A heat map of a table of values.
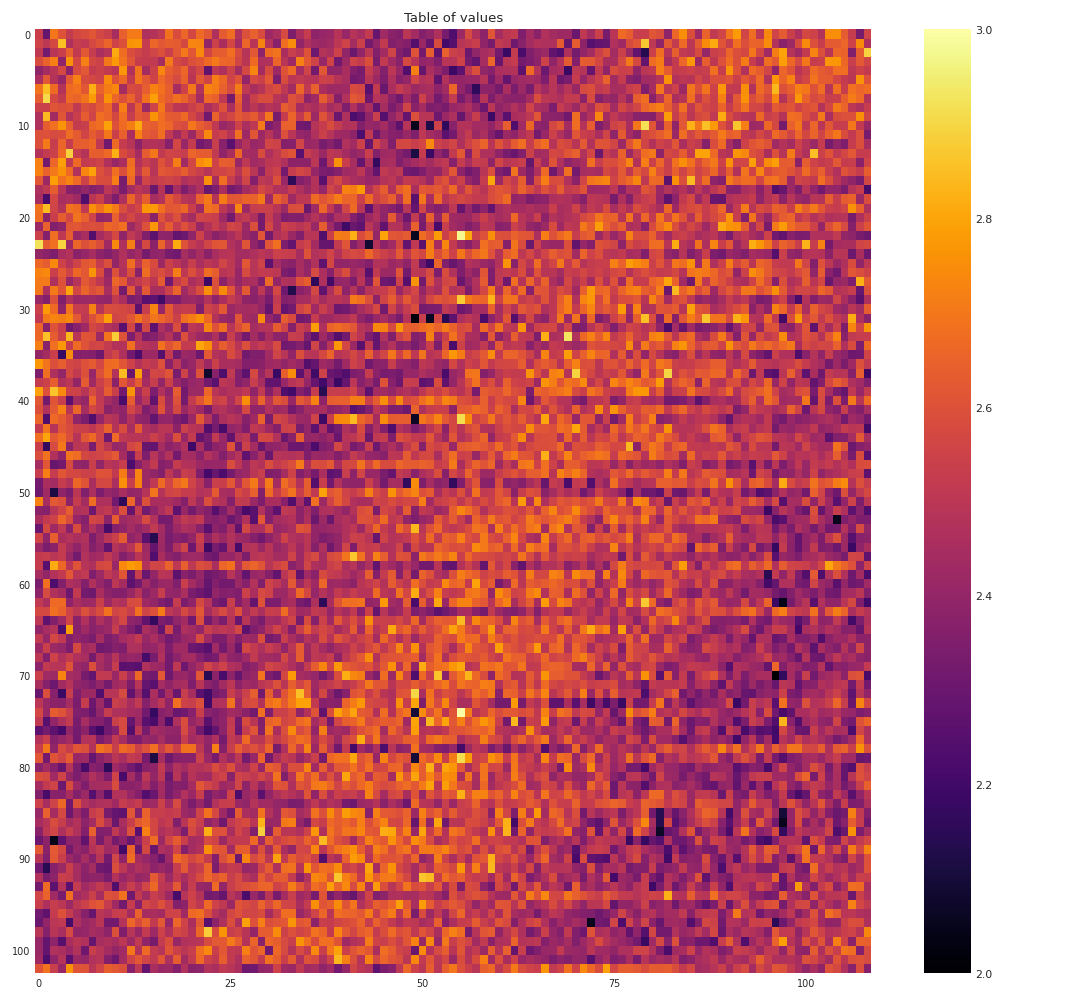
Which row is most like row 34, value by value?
14
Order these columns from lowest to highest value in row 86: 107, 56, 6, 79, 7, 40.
6, 7, 107, 56, 40, 79
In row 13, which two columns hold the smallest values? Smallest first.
49, 51
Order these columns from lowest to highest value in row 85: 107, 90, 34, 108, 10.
90, 10, 108, 34, 107
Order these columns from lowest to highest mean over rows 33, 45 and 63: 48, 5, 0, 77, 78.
78, 5, 48, 0, 77
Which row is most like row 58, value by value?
0
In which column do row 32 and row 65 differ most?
4
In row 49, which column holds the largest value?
97
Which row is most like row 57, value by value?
17
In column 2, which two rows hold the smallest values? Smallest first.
88, 50
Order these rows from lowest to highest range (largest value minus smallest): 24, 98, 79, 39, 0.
24, 0, 98, 39, 79
